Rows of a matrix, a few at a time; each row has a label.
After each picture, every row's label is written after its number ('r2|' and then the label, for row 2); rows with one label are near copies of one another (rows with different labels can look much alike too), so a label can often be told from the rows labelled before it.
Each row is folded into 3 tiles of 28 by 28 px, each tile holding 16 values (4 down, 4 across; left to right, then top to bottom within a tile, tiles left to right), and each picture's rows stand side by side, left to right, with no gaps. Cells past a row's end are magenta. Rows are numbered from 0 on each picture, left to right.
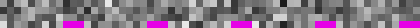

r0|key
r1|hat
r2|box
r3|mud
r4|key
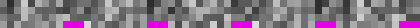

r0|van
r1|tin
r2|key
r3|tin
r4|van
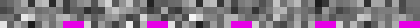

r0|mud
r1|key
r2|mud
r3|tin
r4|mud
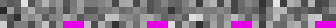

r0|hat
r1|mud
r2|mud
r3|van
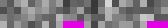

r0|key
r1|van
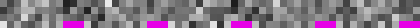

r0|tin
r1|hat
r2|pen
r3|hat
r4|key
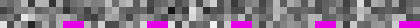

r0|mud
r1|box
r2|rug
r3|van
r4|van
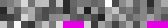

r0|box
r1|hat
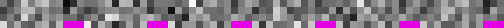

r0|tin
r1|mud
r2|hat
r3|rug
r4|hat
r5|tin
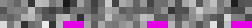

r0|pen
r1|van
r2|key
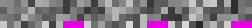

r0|pen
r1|key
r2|box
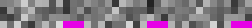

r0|box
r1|pen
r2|pen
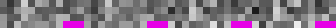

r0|van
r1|van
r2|rug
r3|rug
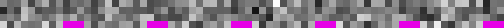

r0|rug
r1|van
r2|box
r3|hat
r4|mud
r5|box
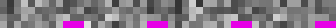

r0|van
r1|mud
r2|van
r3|mud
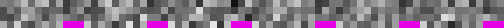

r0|box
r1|key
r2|pen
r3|tin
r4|tin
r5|mud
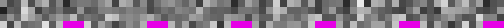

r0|rug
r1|mud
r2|pen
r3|van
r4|van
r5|key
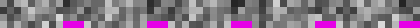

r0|key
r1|tin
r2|tin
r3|van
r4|key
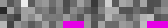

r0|hat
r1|van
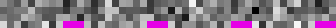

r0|pen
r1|van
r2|hat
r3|rug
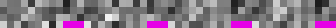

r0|pen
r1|mud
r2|tin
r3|tin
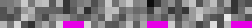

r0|box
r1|tin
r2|key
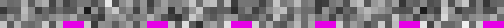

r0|rug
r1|hat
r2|box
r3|tin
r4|key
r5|rug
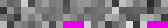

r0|hat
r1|pen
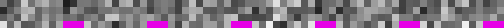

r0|tin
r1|mud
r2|van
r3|box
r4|key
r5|rug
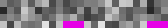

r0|rug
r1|box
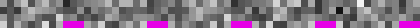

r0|key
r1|box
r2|key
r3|box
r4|hat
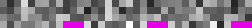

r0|van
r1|rug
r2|pen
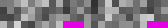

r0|box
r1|van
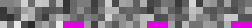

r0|box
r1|van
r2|van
